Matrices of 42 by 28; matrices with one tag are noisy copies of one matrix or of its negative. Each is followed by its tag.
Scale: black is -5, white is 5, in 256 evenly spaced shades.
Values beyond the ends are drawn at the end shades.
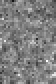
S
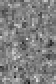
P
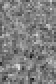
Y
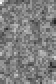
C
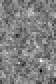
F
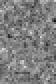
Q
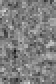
P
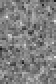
Q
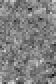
S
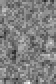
P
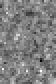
F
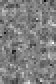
P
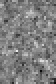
F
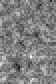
Y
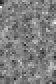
C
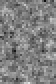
P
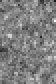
Q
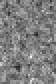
Y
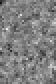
C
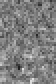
Y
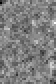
C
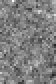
S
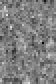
P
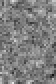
S
